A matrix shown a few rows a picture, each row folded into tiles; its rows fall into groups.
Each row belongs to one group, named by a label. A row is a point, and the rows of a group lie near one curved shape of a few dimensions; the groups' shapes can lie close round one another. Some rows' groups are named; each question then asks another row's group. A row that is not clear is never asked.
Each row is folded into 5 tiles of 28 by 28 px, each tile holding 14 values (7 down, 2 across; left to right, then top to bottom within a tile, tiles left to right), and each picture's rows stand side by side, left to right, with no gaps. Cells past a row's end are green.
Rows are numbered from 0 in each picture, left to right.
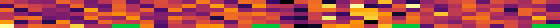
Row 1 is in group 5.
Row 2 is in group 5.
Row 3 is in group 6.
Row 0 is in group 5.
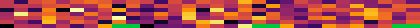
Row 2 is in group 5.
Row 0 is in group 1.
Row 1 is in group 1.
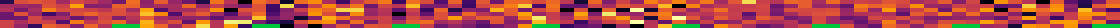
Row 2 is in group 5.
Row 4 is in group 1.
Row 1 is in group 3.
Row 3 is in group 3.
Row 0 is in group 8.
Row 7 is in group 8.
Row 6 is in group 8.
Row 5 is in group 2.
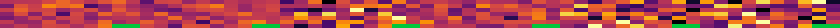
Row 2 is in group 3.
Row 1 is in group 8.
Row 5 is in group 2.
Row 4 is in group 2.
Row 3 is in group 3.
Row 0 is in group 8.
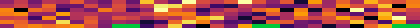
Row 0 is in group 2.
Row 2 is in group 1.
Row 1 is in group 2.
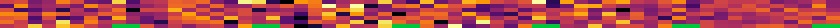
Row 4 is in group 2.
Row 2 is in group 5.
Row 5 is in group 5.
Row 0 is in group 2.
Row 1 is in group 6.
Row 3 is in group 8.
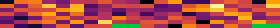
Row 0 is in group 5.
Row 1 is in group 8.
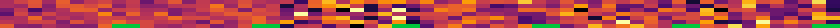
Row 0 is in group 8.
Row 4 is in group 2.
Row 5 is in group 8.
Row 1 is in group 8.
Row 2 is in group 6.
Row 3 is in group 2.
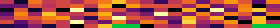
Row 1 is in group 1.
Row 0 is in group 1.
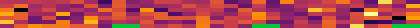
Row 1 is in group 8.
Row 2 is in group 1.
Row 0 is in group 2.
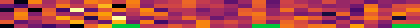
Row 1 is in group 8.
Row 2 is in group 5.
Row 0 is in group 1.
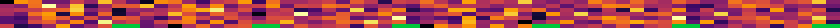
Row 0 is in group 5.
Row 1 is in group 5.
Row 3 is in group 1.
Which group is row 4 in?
6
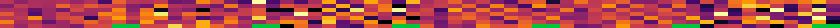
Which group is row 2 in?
1
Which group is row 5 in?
6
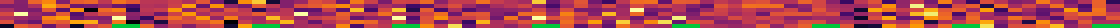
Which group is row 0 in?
6
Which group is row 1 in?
6
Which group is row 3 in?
8
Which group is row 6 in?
5
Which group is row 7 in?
5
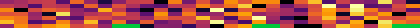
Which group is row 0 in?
2
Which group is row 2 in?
5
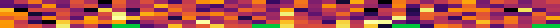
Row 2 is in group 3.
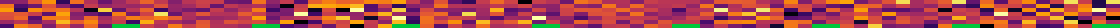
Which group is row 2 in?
6
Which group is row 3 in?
3
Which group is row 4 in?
5
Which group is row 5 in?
5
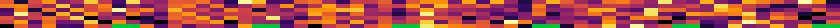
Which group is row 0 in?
1
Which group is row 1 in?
6
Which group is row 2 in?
5
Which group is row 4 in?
1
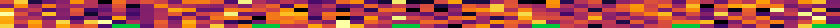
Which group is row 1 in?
1
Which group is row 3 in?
8
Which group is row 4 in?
8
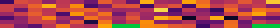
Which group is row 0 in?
5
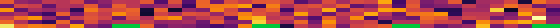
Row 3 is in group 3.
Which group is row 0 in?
5
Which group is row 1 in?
3
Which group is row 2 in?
1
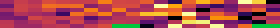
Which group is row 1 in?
2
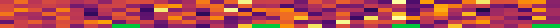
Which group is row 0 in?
5
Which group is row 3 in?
2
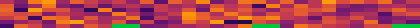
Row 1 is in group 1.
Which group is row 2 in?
2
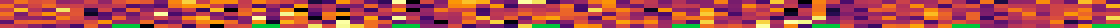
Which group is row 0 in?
5
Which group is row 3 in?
6
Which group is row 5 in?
3
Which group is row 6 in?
5
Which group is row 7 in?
1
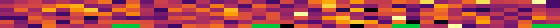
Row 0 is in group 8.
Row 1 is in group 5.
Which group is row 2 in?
6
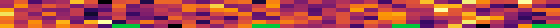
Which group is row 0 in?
3
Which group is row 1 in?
8
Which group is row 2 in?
3
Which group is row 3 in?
2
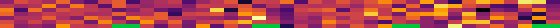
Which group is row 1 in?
3
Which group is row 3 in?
2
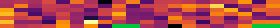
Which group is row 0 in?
3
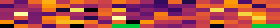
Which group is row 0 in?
6
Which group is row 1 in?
3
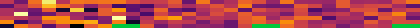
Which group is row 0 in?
6
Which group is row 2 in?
3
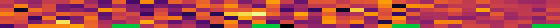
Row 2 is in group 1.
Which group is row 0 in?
2
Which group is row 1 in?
3
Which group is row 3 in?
5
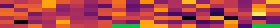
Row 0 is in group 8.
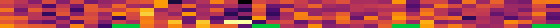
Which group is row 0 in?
5
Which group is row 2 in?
8
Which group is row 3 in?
3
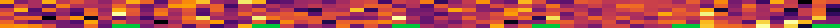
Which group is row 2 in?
3
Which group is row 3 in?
1
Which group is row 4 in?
8
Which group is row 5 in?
3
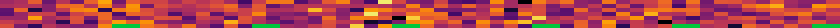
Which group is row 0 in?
8
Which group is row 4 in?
1
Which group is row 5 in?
8
